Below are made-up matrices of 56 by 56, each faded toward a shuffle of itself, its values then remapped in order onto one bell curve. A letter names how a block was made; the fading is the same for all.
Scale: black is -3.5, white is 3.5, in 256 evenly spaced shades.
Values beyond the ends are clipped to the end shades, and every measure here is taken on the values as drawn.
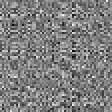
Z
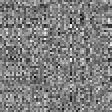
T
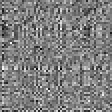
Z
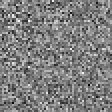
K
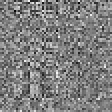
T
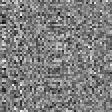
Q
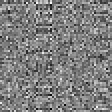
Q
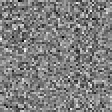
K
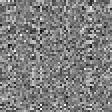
Q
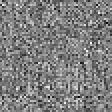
K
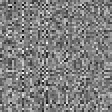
T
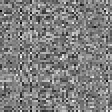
T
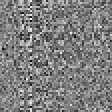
Q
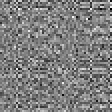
Z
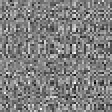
Z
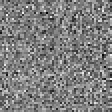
K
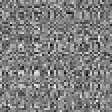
Z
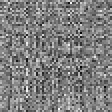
T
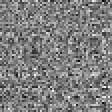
K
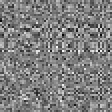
Z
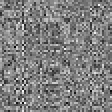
T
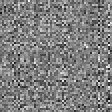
T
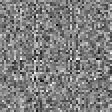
Q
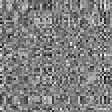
Z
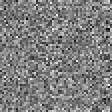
K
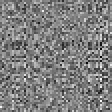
Q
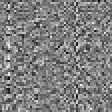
Q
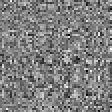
Q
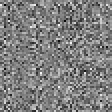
Q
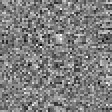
K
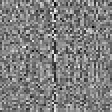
T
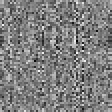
Q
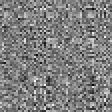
Q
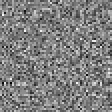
K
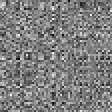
T
